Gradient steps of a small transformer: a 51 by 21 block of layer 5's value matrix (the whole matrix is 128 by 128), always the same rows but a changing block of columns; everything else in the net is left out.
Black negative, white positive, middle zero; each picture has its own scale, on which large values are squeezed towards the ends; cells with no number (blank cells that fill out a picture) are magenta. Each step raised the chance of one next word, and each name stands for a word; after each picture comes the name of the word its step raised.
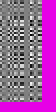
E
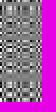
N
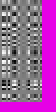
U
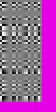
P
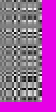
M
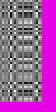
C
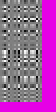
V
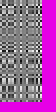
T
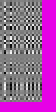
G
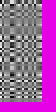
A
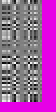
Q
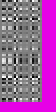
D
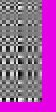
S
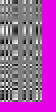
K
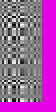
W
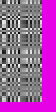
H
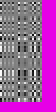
S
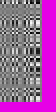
H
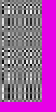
T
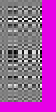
V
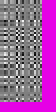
E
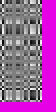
K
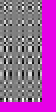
S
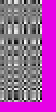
K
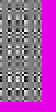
M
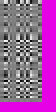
A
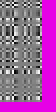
P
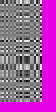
A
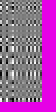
S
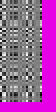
E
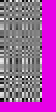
D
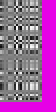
G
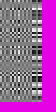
M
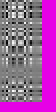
C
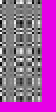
H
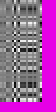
N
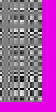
M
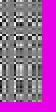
W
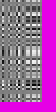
U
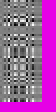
W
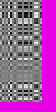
C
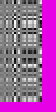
H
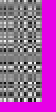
N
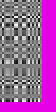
W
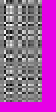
Q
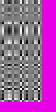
K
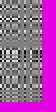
V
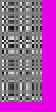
G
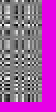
Q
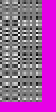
E
